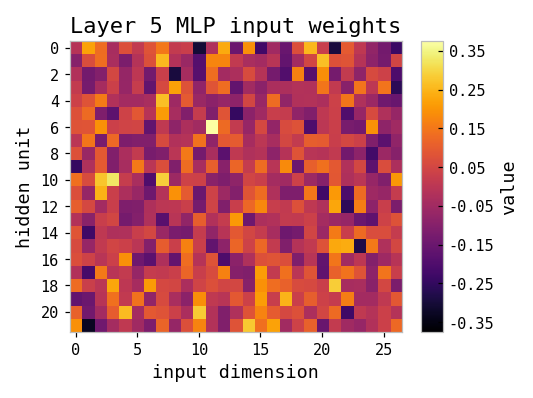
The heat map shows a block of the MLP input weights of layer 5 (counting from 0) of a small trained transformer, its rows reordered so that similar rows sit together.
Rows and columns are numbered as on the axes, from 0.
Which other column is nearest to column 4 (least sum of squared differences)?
16
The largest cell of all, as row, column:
6, 11
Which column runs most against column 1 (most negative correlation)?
25
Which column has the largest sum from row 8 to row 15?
21
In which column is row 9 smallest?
0
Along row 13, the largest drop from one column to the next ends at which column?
14
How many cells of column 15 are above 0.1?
9
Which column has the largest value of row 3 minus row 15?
23
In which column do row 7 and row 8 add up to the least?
24
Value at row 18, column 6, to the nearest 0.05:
0.2
